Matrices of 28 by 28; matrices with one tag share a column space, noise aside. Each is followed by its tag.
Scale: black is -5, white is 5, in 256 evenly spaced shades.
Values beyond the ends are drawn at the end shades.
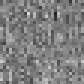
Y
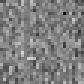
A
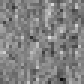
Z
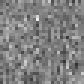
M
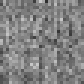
M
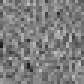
A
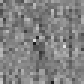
Z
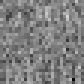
Y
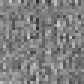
M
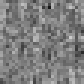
Z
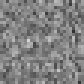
A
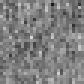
Z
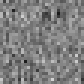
Y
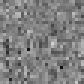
A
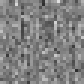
M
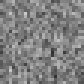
A
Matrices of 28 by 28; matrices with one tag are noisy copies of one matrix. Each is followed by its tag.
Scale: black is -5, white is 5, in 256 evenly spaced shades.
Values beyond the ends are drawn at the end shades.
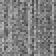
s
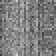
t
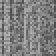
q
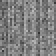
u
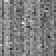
q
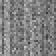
q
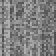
q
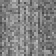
t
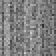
q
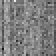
q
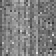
t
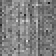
t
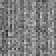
u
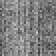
t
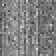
t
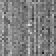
s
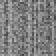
s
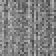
s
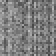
s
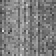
t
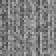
u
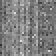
t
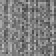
s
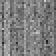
q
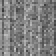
q
